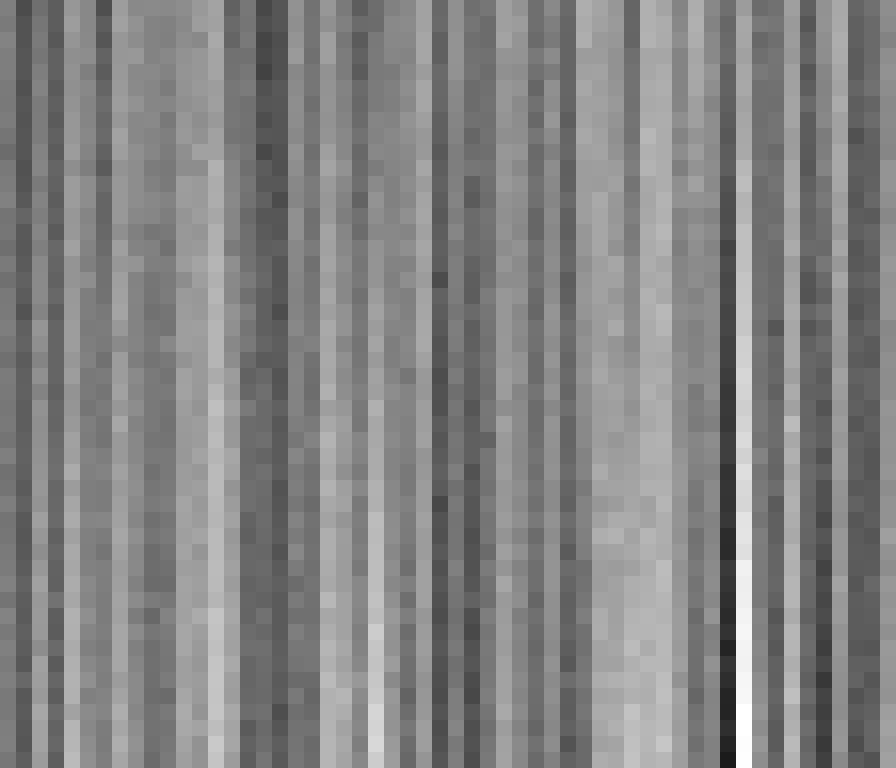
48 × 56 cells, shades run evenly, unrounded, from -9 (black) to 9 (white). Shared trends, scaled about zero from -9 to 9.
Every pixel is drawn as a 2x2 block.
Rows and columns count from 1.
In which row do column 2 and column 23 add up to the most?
43
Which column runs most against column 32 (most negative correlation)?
26
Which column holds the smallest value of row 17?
46
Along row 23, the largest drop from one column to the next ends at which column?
48
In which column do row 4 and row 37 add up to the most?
47
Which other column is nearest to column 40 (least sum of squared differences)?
15
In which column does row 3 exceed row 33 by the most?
52
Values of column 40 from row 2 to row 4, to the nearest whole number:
-2 -2 -1
